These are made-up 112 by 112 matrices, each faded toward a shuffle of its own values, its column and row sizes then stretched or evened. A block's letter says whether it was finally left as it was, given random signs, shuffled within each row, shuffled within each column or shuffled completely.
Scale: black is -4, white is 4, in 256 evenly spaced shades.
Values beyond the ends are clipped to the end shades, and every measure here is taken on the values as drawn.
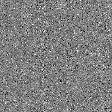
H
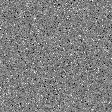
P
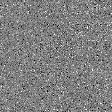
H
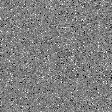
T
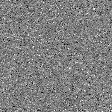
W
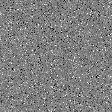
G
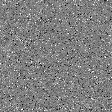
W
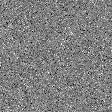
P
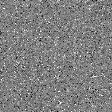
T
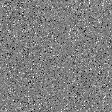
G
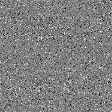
H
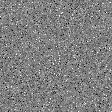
P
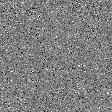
W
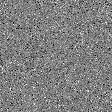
P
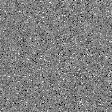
T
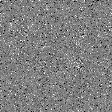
T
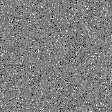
G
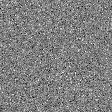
P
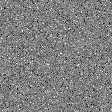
P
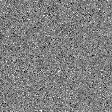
T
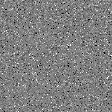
H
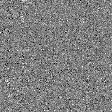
T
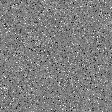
P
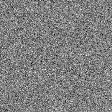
W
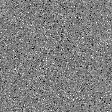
G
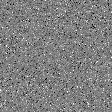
P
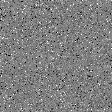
G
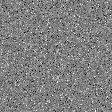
P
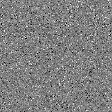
H
